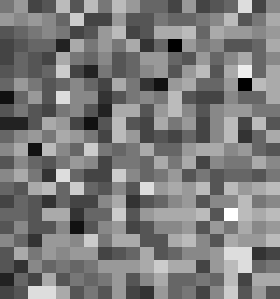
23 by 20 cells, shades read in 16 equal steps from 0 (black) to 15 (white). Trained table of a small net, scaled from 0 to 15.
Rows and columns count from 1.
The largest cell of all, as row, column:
17, 17
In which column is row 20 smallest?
19
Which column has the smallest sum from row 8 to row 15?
8
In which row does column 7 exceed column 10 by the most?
12
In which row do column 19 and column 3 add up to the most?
23
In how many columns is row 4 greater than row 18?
8
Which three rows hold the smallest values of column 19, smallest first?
20, 1, 14
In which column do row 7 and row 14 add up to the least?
18
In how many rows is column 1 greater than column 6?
7
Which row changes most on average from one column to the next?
10
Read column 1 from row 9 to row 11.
5 2 6
